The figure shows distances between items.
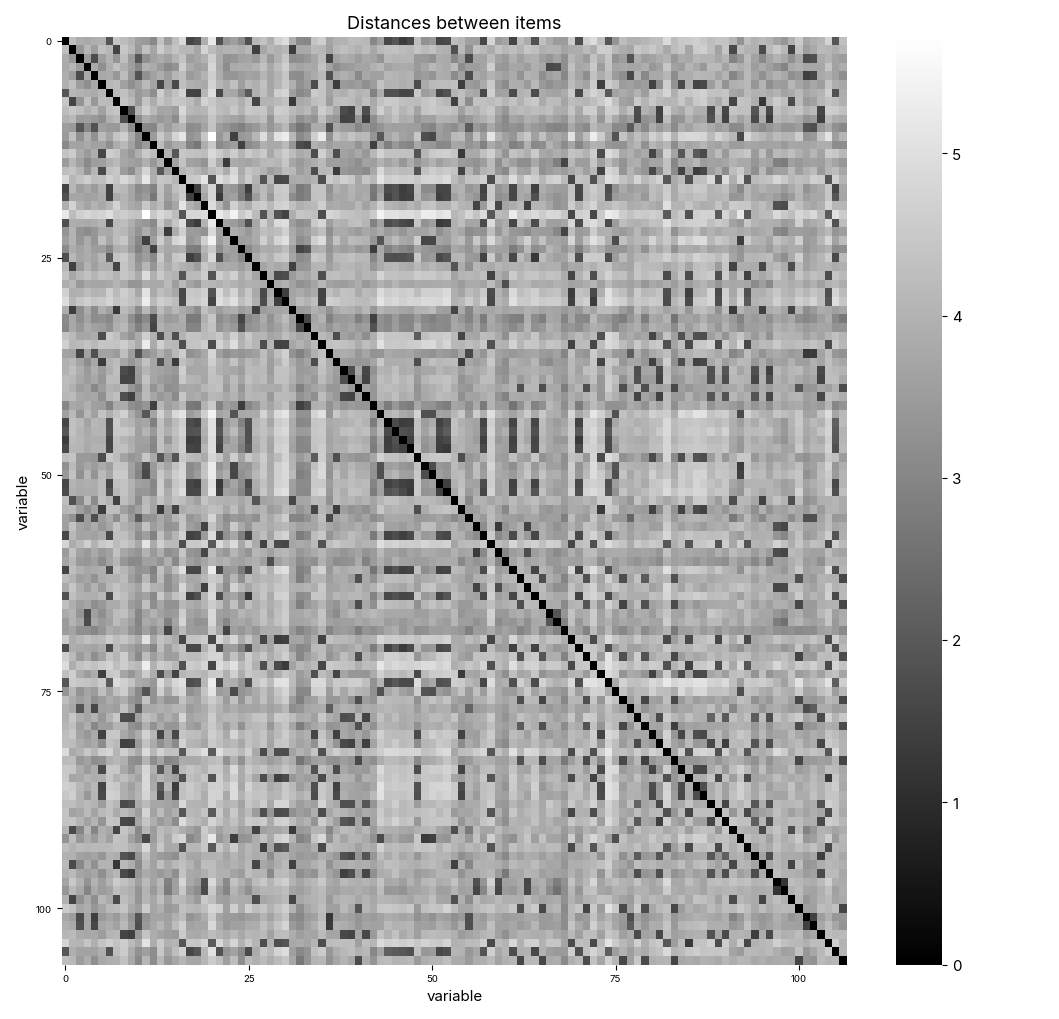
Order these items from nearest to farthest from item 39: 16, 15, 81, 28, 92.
81, 15, 28, 92, 16
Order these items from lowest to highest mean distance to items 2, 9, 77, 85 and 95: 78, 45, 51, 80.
78, 80, 51, 45
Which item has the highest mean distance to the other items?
20
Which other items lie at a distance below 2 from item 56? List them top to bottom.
19, 59, 63, 97, 98
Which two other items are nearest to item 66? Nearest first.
3, 67
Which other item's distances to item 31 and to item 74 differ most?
7
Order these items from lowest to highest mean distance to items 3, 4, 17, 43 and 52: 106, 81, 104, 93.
106, 81, 93, 104
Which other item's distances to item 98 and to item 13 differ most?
97
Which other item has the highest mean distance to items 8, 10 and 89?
74
